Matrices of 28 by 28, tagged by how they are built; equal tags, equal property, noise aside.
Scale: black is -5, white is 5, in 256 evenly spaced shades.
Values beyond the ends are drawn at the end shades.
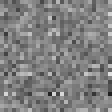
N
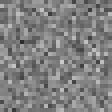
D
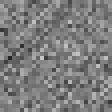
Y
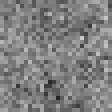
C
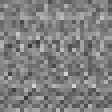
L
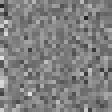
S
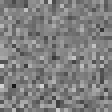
N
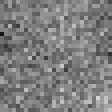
C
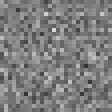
L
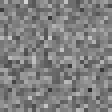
L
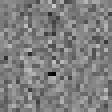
S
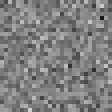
D
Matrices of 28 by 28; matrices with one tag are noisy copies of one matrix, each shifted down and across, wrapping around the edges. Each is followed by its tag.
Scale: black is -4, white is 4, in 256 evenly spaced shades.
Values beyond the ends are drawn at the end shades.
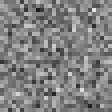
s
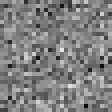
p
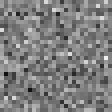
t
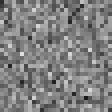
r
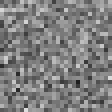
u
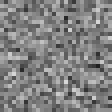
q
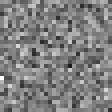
q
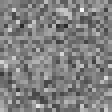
p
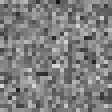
t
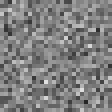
r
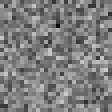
u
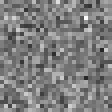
t
